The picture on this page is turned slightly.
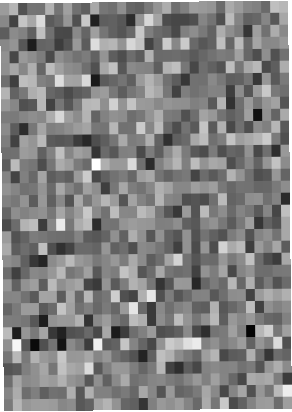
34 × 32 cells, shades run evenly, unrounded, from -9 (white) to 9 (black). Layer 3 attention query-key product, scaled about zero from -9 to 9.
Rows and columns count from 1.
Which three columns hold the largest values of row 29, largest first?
4, 7, 10
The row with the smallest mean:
14
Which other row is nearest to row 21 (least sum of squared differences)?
3
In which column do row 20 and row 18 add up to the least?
32
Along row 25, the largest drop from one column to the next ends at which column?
16
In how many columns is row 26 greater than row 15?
13
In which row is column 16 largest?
30
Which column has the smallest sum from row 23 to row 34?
8
